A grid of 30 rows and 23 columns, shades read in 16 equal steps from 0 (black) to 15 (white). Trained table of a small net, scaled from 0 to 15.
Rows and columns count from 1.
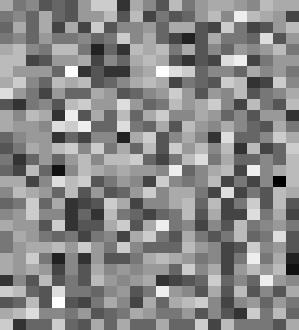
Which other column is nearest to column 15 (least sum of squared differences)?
3
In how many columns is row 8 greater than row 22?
9
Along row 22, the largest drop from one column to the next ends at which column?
23
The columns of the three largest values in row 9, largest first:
1, 14, 19
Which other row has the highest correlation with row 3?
18
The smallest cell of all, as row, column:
17, 22
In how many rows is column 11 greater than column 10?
14
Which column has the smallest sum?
7
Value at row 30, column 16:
12
